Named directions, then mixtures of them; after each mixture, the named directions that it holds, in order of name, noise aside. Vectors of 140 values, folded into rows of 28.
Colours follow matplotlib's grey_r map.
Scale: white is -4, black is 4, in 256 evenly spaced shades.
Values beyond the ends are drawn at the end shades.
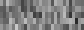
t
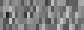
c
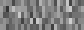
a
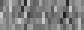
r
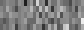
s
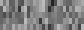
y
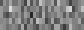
a, c, r.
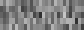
t.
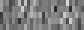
r.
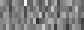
a, r, s.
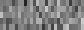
a, s.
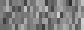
c, s, y.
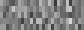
a.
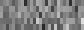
a, s.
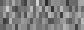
a, c, s.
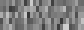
c, s.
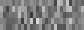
a.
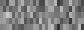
a, c, y.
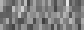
a, r.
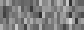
a, t.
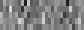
r.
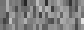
c, s, t.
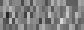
c.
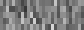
a, t.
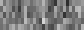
r, y.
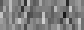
r.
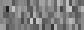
a.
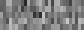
r, s, t.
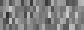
c.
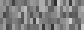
a, s, y.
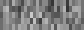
a, y.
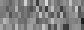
s.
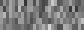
s, y.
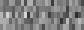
c, r.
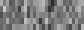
y.
